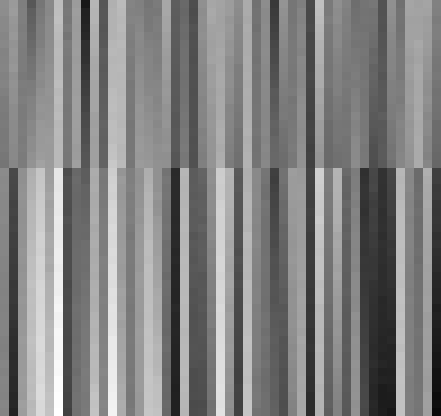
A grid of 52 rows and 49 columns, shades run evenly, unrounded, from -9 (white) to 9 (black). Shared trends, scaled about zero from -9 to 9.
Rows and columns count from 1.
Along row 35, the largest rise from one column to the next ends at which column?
8
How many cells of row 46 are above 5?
7
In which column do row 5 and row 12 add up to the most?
10
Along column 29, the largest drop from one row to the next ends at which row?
22
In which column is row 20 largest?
35
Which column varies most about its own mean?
2
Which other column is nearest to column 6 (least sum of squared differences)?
18
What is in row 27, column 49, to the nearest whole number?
5
